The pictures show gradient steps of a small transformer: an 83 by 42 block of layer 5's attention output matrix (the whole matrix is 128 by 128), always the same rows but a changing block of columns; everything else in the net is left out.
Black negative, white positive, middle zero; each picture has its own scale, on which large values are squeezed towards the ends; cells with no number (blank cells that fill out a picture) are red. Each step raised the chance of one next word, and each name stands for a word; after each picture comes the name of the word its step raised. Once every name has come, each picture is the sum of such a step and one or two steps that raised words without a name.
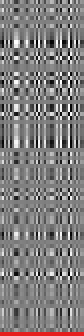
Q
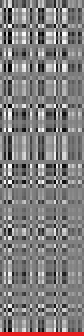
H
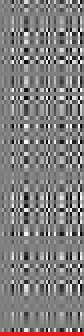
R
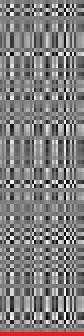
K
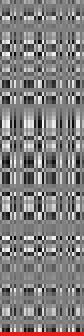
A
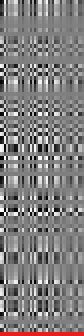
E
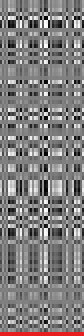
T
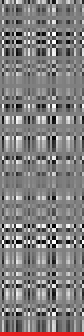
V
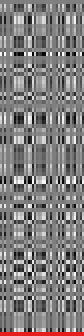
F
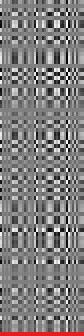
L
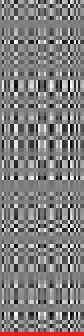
A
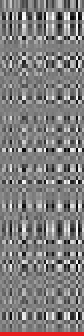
F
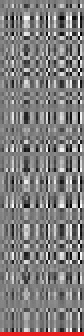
F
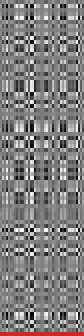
A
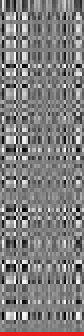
E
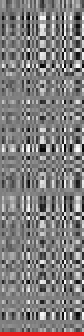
E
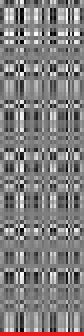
H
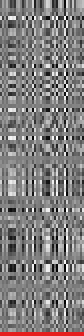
T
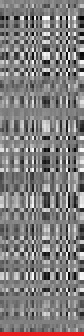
A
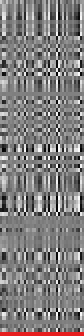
E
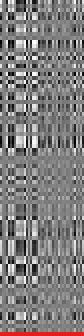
Q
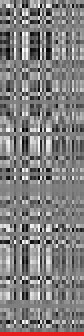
V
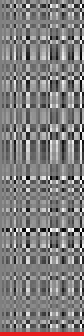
L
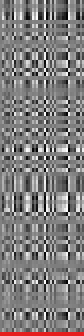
E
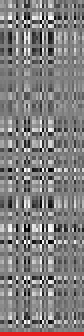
V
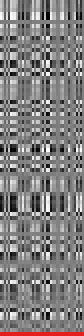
E
